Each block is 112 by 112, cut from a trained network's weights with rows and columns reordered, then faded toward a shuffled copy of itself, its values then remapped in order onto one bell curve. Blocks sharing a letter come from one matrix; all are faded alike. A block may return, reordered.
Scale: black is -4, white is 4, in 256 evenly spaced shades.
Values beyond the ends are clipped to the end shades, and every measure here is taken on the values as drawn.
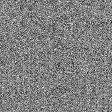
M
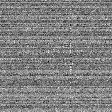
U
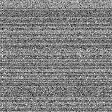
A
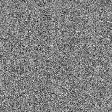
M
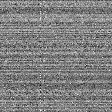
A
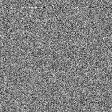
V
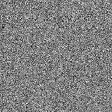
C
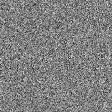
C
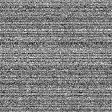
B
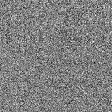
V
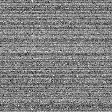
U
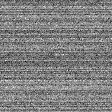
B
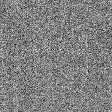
M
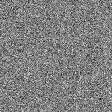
V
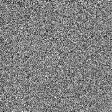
M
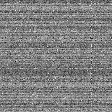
U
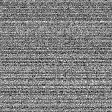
B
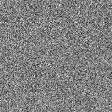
V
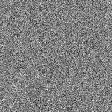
V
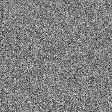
M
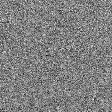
C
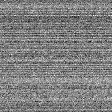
B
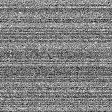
B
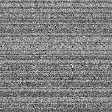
A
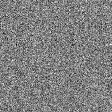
M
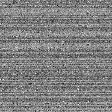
A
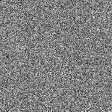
M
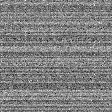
U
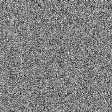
C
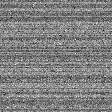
U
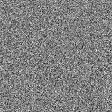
V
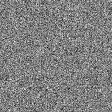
V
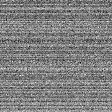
B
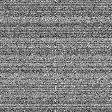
A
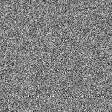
V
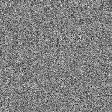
V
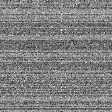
A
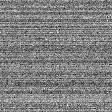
U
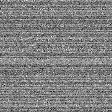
A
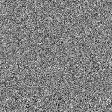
C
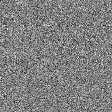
V
